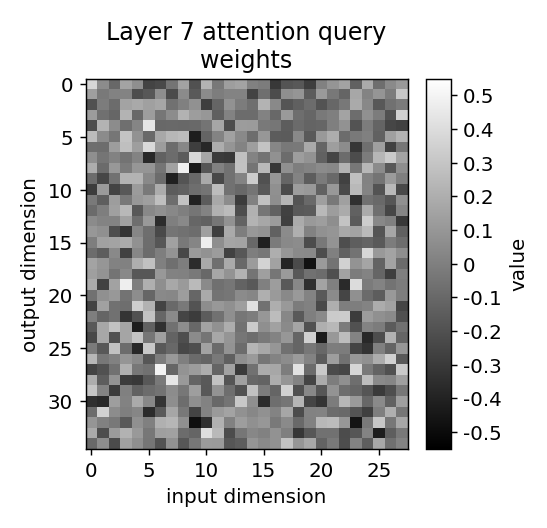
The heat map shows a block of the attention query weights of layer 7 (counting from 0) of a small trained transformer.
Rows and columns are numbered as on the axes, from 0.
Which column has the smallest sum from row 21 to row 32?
9
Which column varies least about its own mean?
21
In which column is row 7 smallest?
5
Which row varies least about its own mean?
20
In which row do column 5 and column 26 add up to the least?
18
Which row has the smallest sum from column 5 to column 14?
1
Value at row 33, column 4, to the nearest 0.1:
0.1
